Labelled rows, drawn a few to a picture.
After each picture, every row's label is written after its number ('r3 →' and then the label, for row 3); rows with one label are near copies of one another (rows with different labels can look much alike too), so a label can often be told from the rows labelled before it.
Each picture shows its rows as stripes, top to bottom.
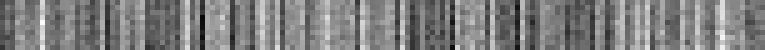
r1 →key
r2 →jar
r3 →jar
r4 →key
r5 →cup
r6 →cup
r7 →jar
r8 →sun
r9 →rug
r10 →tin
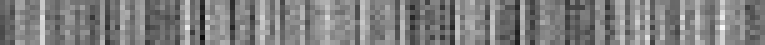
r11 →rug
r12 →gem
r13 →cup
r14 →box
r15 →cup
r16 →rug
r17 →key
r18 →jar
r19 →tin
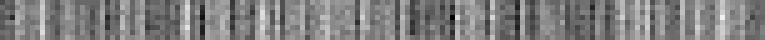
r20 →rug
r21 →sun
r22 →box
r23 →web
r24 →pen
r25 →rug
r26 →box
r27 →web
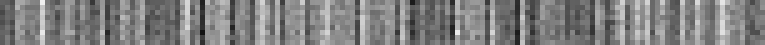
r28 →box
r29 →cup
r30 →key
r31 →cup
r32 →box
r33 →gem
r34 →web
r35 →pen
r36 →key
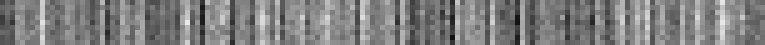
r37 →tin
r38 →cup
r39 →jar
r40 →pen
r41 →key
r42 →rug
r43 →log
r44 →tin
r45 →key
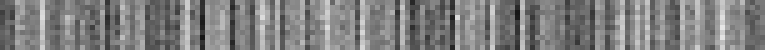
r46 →gem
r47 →rug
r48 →key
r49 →web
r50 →cup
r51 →box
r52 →cup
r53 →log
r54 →rug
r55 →cup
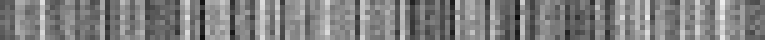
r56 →box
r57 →tin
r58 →jar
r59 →tin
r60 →gem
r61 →box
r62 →gem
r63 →jar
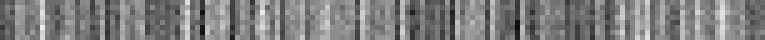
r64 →jar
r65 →box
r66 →box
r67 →jar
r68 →web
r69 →key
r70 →log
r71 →sun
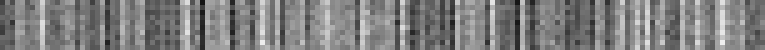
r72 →key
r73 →jar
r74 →rug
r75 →log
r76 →sun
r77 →log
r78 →rug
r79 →pen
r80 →jar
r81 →cup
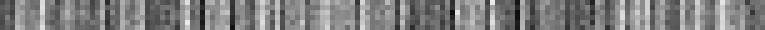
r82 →key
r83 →tin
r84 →web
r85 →web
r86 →rug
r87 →gem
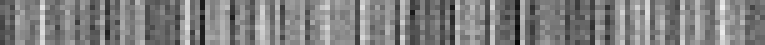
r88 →log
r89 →web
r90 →log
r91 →gem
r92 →pen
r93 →key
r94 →key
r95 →pen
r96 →key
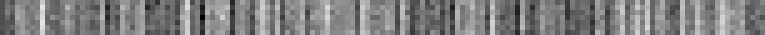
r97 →rug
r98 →cup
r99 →gem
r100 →pen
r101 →sun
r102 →sun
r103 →rug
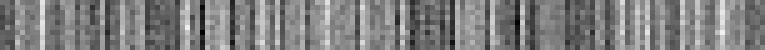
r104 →gem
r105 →cup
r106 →box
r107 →key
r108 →key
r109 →rug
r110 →log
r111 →gem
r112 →gem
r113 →box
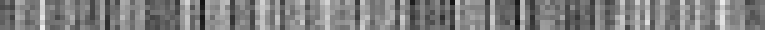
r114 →box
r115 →key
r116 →box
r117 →log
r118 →jar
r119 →cup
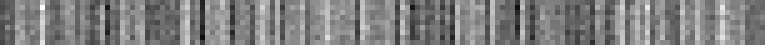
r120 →key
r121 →log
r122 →web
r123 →cup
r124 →log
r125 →pen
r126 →log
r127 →box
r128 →sun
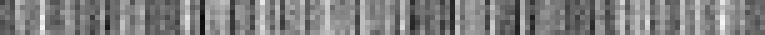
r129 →box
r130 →gem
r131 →gem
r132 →box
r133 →log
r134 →log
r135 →key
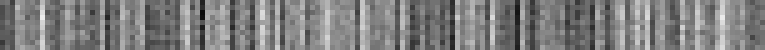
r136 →web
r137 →pen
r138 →cup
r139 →log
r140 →tin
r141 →rug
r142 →web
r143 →web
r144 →rug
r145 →tin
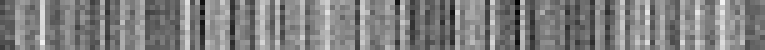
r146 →key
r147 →jar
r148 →tin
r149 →box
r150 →log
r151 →gem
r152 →gem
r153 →pen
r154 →sun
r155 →key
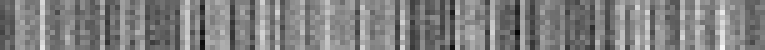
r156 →box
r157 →cup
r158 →tin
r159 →rug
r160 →log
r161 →sun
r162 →key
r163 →sun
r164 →cup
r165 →tin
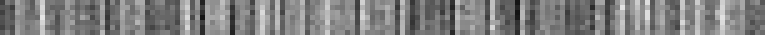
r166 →pen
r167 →sun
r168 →jar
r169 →key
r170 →gem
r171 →rug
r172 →gem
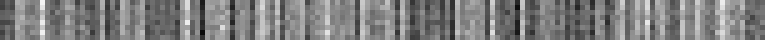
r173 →sun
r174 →sun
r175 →jar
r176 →box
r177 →sun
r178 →pen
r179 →key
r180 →gem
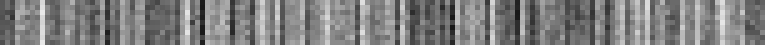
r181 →jar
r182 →tin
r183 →sun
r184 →web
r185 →key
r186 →gem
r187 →cup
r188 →pen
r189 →pen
